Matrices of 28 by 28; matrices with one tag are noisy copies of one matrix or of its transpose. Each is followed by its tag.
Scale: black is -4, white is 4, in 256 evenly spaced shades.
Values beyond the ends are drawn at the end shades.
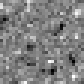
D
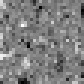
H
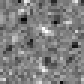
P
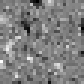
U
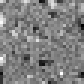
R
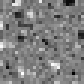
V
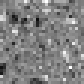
V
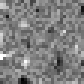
H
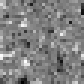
H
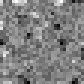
R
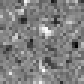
P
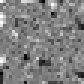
R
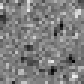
D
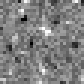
P
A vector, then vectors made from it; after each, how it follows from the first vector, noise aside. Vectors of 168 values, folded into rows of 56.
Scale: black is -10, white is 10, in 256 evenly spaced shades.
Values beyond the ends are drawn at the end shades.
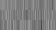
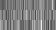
negated, scaled up.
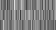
reversed, negated, scaled up.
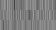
reversed.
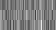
negated, scaled up.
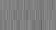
shrunk.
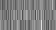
negated, scaled up.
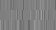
negated, partly zeroed.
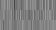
reversed.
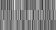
reversed, negated, scaled up.
